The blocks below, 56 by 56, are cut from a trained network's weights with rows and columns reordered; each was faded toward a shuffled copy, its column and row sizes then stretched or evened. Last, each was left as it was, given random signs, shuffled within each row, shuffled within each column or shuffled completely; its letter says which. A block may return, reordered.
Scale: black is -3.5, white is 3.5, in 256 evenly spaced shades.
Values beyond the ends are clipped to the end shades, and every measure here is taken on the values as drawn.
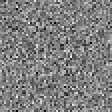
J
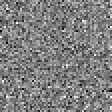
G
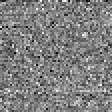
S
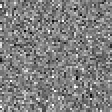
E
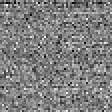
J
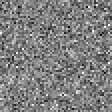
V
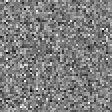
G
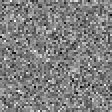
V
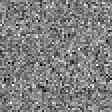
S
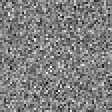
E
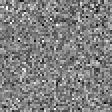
G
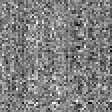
J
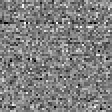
S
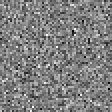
V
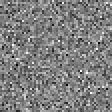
V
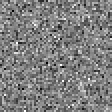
V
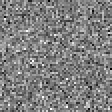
V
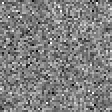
V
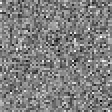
J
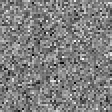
E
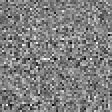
J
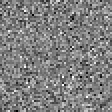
E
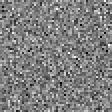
V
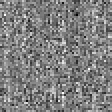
J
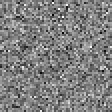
G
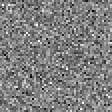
V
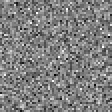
V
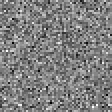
S
